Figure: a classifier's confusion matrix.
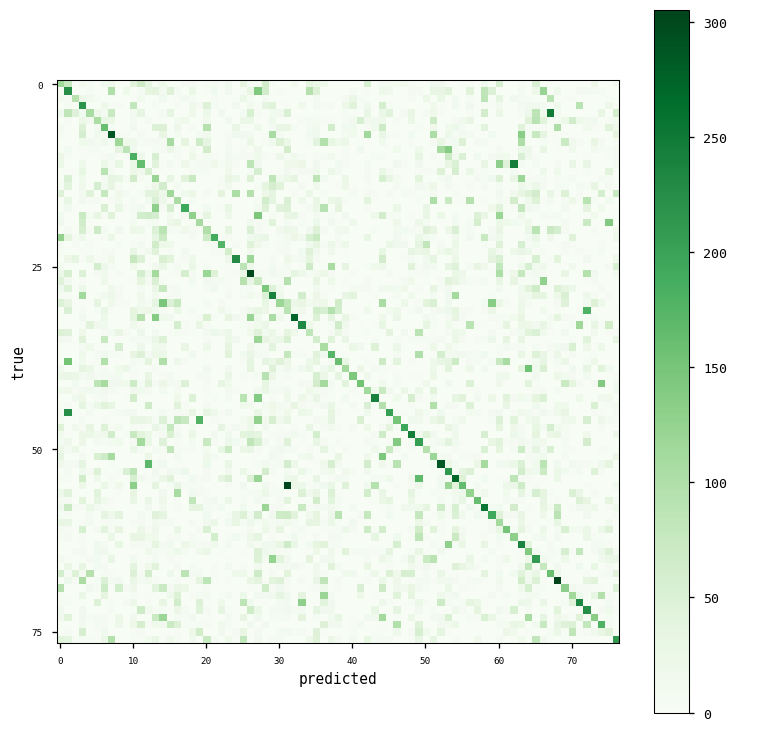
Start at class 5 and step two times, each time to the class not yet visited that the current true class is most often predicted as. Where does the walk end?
29
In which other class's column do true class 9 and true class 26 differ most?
53
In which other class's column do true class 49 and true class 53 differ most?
46
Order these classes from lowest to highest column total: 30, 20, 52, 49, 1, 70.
70, 30, 52, 20, 49, 1
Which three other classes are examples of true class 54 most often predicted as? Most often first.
49, 27, 62
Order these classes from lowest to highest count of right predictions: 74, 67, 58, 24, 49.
67, 74, 49, 24, 58
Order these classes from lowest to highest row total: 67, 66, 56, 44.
66, 44, 56, 67
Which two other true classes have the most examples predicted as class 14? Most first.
30, 73
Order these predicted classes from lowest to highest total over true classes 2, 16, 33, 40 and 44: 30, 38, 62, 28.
30, 62, 38, 28
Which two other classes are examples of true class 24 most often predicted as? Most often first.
26, 10
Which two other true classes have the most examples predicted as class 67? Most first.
4, 2
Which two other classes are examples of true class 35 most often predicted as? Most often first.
27, 6
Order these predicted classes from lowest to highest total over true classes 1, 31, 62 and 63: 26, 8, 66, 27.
8, 26, 66, 27
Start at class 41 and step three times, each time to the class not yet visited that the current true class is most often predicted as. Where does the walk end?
19
